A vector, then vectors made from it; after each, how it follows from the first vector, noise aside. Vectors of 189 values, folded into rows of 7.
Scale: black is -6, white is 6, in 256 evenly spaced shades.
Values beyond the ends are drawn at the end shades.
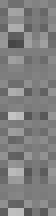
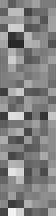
scaled up.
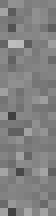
negated, partly zeroed.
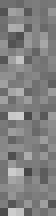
copied.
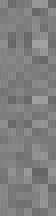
reversed, shrunk.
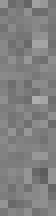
reversed, shrunk.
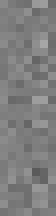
reversed, shrunk.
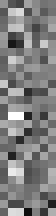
scaled up.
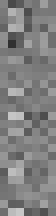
copied.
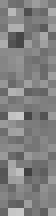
copied.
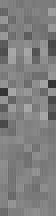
wrapped around, negated, partly zeroed.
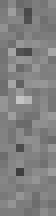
wrapped around, negated, partly zeroed.
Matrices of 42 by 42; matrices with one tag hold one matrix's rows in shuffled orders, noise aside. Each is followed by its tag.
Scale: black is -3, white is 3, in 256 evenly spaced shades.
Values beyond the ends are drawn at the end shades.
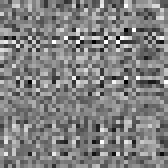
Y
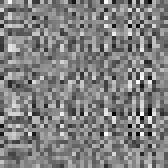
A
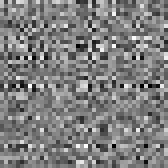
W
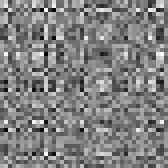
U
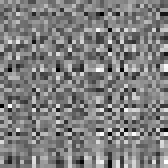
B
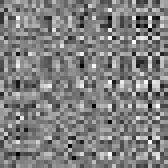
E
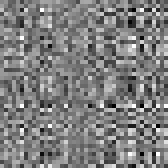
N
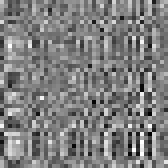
A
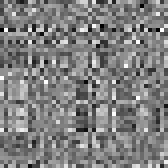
W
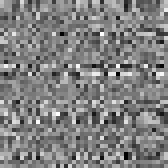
Y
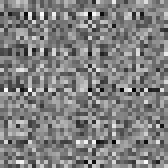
W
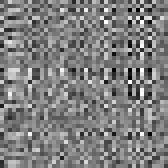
A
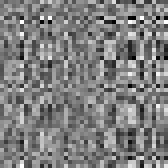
N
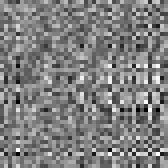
E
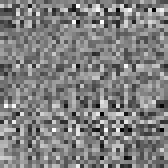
Y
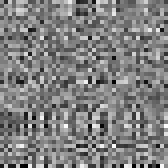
W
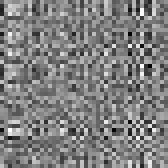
A
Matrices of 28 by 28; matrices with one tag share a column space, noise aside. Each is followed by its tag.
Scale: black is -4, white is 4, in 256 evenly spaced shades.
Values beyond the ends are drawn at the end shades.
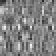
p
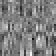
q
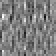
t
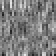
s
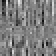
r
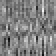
q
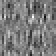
t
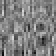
q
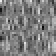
p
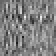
t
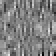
s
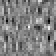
p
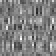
p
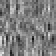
q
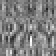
q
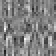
q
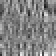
s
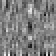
s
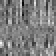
r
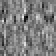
t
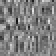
p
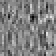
t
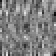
s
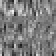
s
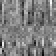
r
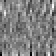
s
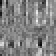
r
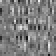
p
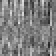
r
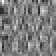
p
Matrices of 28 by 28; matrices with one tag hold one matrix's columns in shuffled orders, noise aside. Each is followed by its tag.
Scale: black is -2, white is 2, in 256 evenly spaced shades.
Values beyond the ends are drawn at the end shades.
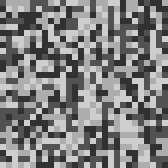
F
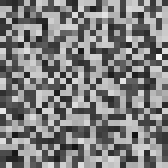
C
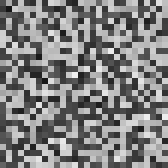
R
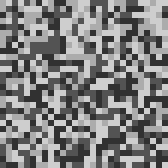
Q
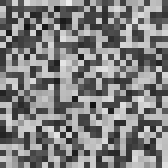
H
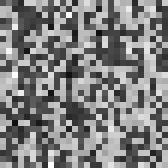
F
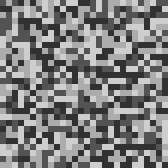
R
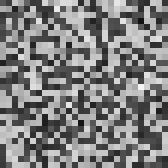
R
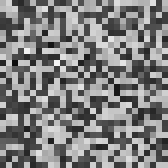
R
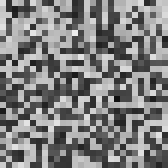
Q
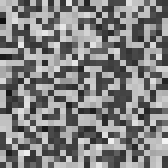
C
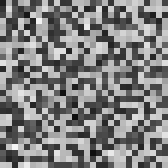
R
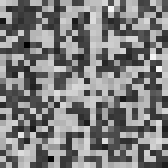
F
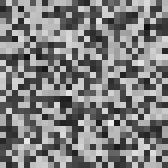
R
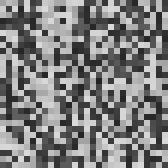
F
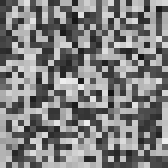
F
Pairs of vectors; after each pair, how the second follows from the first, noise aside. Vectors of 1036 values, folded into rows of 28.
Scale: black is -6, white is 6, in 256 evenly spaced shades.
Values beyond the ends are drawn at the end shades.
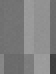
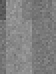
reversed, shrunk.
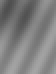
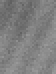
shrunk.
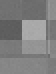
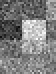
scaled up.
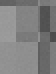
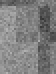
copied.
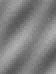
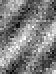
scaled up.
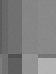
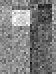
wrapped around, scaled up.
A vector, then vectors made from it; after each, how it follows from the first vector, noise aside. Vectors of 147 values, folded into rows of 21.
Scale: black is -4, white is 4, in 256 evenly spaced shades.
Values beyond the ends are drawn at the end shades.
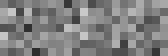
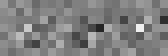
reversed, negated, partly zeroed.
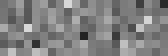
negated, partly zeroed.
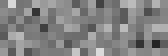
reversed, negated, partly zeroed.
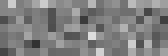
reversed, negated, partly zeroed.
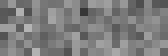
negated, shrunk.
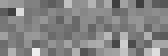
negated, partly zeroed.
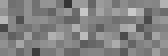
partly zeroed.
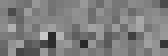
wrapped around, partly zeroed.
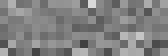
wrapped around, partly zeroed.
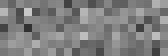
partly zeroed.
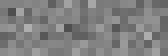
negated, shrunk.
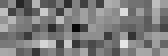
wrapped around.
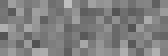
negated, shrunk.
